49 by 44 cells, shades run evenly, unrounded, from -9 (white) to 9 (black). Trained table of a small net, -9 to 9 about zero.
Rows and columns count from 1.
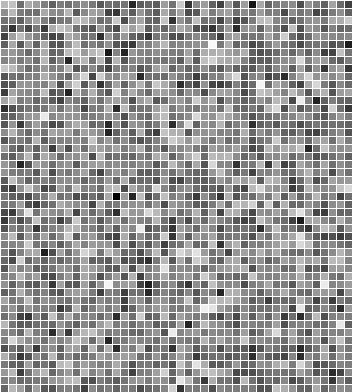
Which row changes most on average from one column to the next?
25
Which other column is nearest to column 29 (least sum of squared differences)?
6
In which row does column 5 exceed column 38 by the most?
13
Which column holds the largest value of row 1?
32
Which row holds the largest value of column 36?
10
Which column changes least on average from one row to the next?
19
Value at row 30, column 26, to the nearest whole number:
-1
